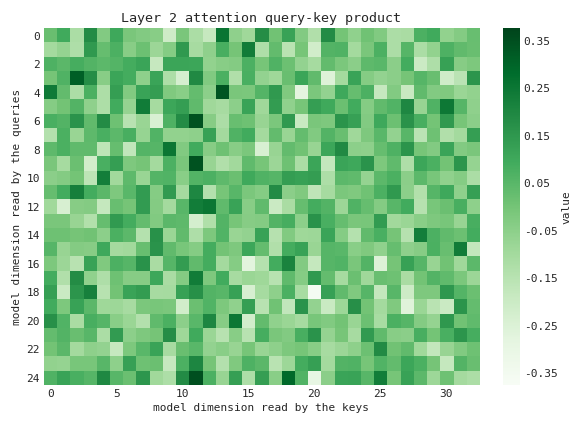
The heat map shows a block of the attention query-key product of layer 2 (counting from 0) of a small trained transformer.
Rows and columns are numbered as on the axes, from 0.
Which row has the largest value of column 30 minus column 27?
18
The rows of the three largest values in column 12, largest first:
12, 20, 7
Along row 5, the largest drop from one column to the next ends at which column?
8
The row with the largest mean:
24
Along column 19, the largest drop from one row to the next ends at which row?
4
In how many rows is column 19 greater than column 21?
10
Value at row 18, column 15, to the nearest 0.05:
-0.25
